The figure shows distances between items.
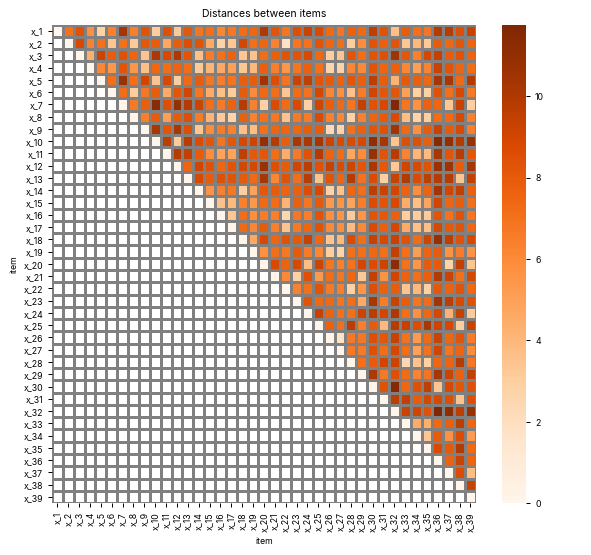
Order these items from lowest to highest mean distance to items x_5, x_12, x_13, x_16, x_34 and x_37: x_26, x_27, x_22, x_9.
x_22, x_27, x_26, x_9
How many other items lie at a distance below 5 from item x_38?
3
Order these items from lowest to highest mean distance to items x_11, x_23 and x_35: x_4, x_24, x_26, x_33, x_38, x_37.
x_33, x_4, x_26, x_24, x_37, x_38
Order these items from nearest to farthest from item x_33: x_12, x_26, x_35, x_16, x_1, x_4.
x_16, x_35, x_4, x_26, x_1, x_12
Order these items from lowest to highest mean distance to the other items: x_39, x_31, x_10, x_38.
x_39, x_31, x_38, x_10
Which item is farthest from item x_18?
x_36
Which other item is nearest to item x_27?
x_26
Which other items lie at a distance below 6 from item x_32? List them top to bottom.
x_1, x_5, x_10, x_12
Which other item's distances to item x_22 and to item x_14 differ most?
x_2
